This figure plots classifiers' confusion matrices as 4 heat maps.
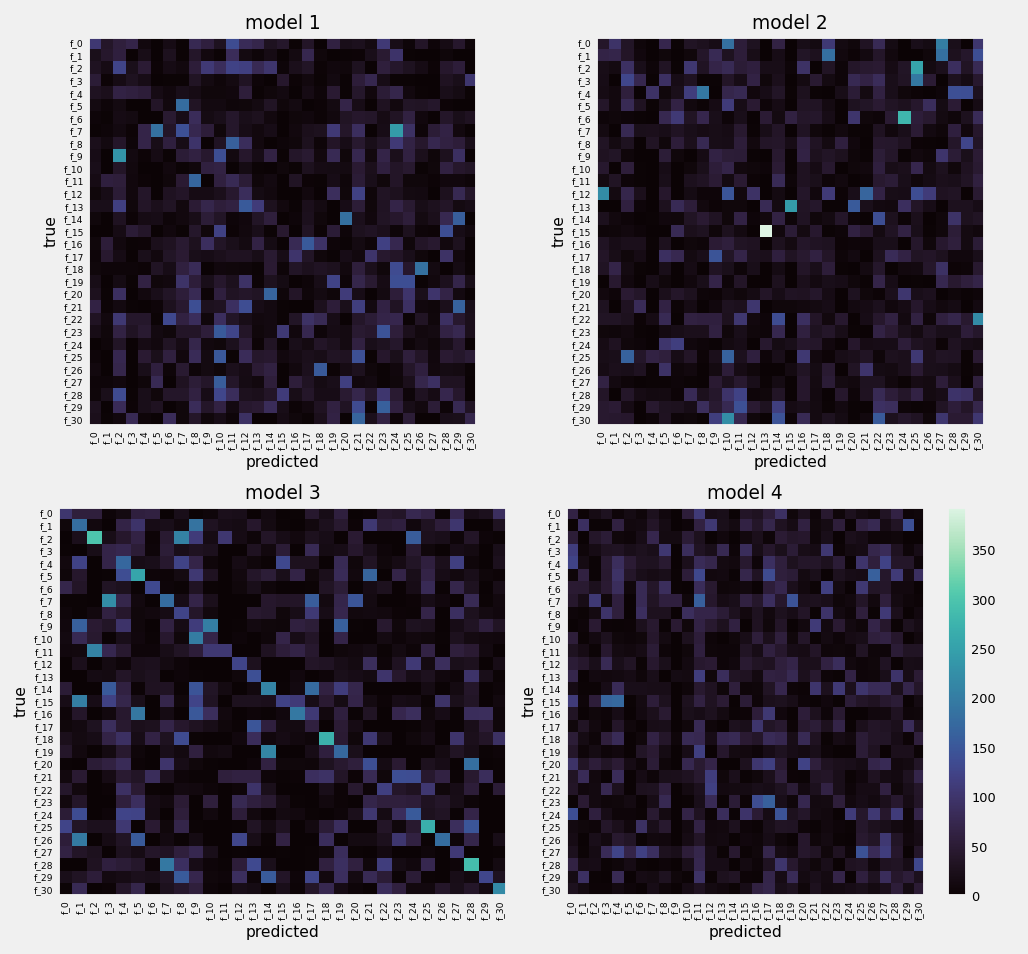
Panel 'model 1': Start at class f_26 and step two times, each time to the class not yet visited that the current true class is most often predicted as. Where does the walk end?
f_24
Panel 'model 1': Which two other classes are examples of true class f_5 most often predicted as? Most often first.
f_7, f_20
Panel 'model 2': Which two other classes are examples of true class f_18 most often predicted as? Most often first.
f_27, f_1
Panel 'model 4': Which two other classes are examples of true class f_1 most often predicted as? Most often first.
f_29, f_12
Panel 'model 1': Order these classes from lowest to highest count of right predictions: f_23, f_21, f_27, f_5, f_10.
f_5, f_10, f_27, f_21, f_23
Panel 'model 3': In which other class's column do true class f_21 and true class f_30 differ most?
f_24
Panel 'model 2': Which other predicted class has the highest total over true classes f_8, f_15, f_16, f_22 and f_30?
f_13
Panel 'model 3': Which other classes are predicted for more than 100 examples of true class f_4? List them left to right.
f_1, f_8, f_15, f_27
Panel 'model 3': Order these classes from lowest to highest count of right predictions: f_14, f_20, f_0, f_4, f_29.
f_20, f_0, f_29, f_4, f_14
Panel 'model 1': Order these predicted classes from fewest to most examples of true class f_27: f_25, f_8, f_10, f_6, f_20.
f_6, f_25, f_8, f_20, f_10
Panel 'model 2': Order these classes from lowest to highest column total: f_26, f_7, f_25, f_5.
f_26, f_7, f_5, f_25
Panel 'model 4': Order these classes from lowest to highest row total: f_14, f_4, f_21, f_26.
f_26, f_21, f_14, f_4
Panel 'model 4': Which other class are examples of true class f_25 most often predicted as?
f_6
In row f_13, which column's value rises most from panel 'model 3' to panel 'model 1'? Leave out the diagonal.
f_12
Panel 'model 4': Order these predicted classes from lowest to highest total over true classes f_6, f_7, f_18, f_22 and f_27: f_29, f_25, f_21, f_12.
f_29, f_21, f_12, f_25
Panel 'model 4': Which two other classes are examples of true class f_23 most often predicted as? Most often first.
f_17, f_16
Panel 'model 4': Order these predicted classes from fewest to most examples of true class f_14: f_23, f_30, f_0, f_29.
f_0, f_30, f_29, f_23
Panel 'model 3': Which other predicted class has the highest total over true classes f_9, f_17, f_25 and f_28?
f_19
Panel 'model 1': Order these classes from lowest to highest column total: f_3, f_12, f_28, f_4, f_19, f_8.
f_3, f_4, f_19, f_28, f_12, f_8
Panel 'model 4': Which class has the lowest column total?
f_9
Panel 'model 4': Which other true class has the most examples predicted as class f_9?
f_7
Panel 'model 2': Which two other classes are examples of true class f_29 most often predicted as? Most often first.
f_11, f_14
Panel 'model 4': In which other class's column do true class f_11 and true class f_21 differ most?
f_12
